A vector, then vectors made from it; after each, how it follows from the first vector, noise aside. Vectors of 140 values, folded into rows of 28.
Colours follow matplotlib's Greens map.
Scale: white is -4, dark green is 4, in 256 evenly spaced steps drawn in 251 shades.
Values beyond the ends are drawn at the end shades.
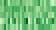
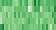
reversed, negated, partly zeroed.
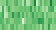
wrapped around, partly zeroed.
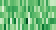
copied.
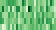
reversed.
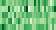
reversed, negated.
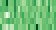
wrapped around, partly zeroed.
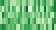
reversed, negated.
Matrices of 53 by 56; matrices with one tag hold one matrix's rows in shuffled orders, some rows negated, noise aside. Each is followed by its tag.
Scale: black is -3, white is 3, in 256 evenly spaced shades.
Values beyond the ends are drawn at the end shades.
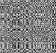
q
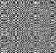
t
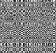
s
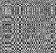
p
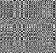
s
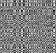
s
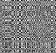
p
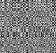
q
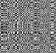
t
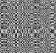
t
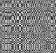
p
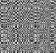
t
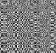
t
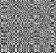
t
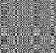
t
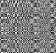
t
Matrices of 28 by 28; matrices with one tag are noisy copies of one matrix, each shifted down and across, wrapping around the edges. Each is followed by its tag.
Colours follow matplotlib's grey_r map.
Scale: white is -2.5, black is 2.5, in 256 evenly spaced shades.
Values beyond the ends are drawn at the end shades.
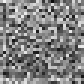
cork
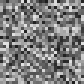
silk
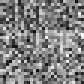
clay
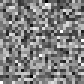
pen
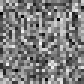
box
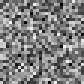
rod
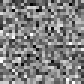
pen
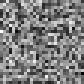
pen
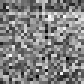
cork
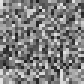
clay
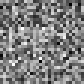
clay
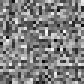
pen
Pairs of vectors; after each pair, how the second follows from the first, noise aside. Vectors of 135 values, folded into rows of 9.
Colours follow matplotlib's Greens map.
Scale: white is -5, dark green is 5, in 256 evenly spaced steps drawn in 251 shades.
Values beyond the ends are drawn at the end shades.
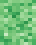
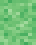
negated, shrunk.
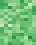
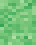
negated, shrunk.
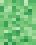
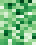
reversed, scaled up.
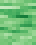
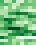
reversed, scaled up.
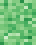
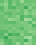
negated, shrunk.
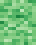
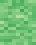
negated, shrunk.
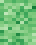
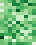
reversed, scaled up.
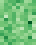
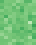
negated, shrunk.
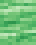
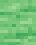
reversed, negated, shrunk.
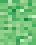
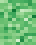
sign-scrambled.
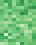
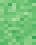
wrapped around, negated, shrunk.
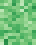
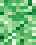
reversed, scaled up.
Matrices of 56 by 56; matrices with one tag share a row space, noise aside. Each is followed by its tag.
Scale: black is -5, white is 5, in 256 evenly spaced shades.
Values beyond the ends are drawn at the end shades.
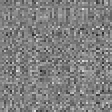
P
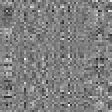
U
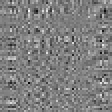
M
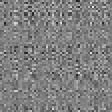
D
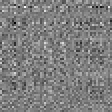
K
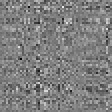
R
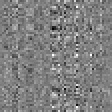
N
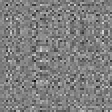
P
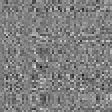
P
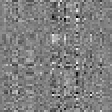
N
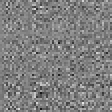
P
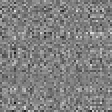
K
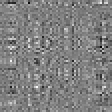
M
